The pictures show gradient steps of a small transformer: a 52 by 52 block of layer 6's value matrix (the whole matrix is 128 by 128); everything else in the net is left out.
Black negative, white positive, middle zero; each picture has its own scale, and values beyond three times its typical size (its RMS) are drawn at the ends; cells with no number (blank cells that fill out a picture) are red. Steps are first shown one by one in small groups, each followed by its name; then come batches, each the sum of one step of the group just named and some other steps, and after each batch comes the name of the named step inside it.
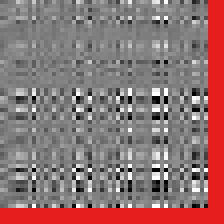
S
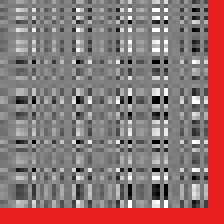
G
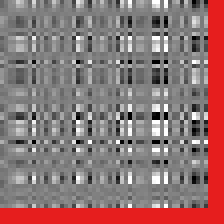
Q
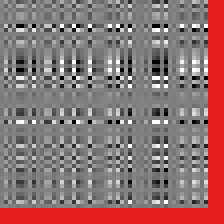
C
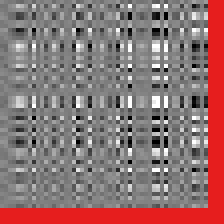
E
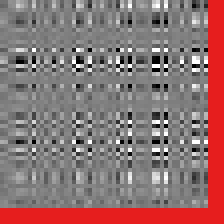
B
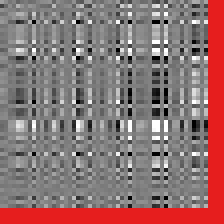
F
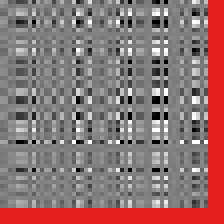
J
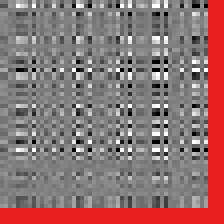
B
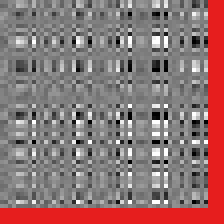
Q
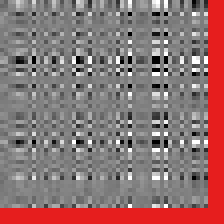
B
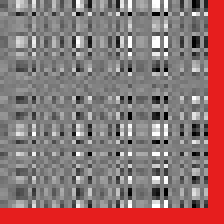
G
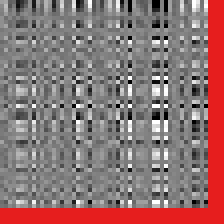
J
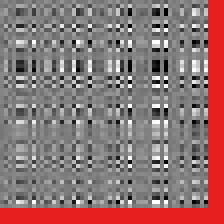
C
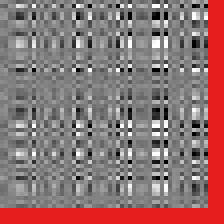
E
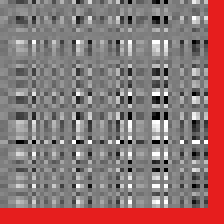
J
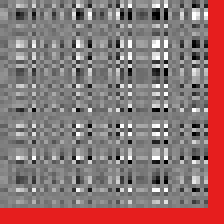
E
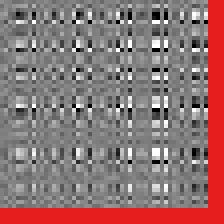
E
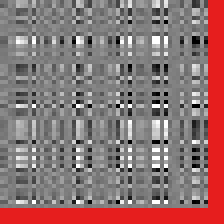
F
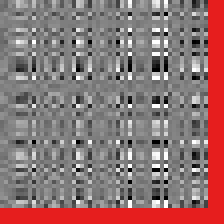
G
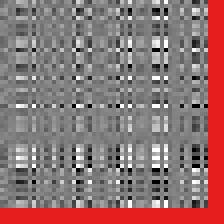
S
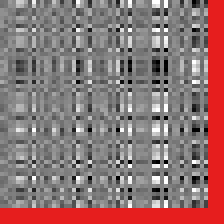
Q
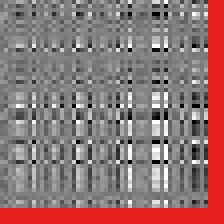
Q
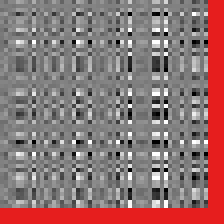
G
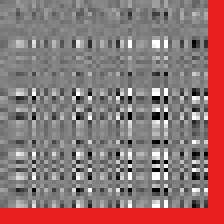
S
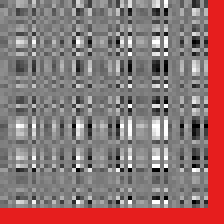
F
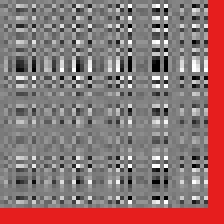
C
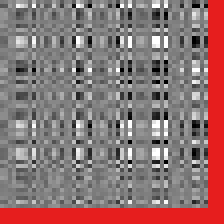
Q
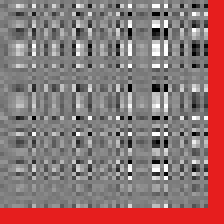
E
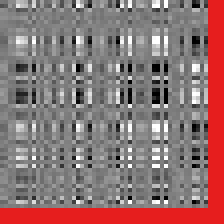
F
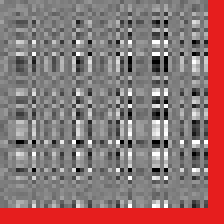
J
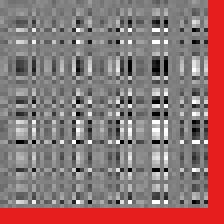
J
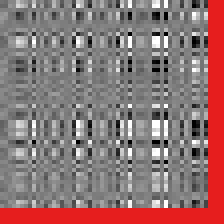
Q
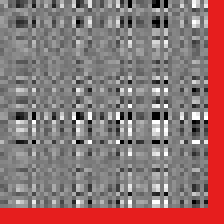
J
